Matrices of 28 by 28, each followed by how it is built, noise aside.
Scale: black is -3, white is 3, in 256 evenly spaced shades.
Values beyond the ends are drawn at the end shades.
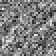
Hankel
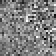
upper triangular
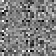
low rank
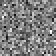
noise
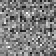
blocks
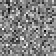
noise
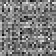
blocks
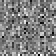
low rank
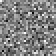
noise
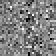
uneven columns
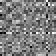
low rank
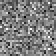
noise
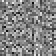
repeating rows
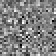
low rank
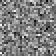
repeating rows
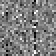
uneven columns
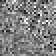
upper triangular
